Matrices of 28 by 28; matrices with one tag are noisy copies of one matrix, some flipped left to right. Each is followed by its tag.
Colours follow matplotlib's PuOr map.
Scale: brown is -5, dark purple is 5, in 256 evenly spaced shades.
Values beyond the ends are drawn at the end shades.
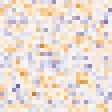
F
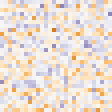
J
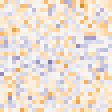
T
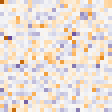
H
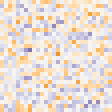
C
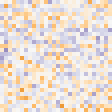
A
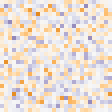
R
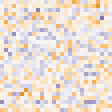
A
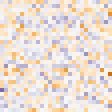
R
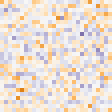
A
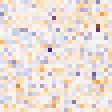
A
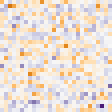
C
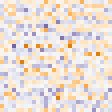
C
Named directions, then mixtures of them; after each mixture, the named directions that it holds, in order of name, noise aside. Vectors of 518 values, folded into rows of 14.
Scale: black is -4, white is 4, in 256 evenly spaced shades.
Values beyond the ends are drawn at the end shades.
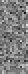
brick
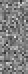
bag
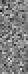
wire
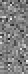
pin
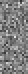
bag.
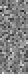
brick, wire.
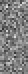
bag, wire.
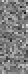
brick.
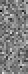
brick, wire.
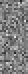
bag.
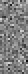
bag, pin.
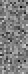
brick, pin.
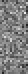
brick.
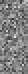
bag, wire.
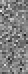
wire.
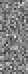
bag.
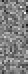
brick.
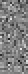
pin.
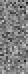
brick, pin.
